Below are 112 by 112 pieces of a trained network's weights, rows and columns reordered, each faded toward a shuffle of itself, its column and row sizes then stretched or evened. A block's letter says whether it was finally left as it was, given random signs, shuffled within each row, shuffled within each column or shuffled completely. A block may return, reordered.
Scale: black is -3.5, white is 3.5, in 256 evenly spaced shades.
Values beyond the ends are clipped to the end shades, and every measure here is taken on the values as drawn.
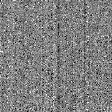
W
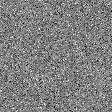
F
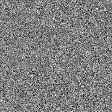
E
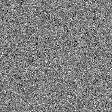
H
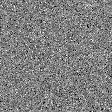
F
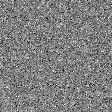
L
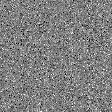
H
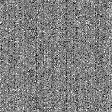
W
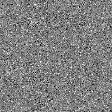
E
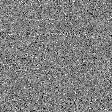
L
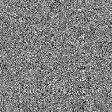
W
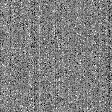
H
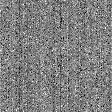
H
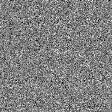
E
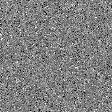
H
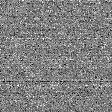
L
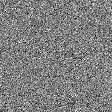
L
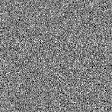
W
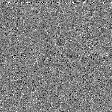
E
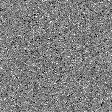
F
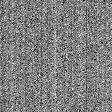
H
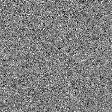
E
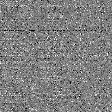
W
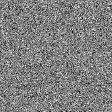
L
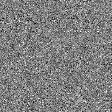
E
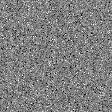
H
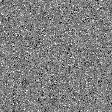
H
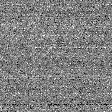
L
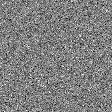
F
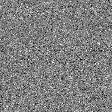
L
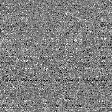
W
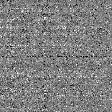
W
